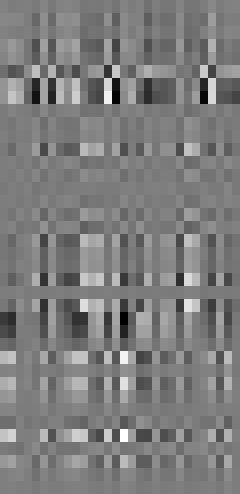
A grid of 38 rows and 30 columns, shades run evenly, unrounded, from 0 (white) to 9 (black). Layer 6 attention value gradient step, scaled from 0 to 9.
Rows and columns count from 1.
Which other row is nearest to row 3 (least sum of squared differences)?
13
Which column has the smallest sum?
11
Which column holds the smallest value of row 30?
16
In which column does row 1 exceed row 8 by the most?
14
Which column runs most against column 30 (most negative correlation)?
3
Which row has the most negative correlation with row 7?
6
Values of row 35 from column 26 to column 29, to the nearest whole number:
4 5 4 5
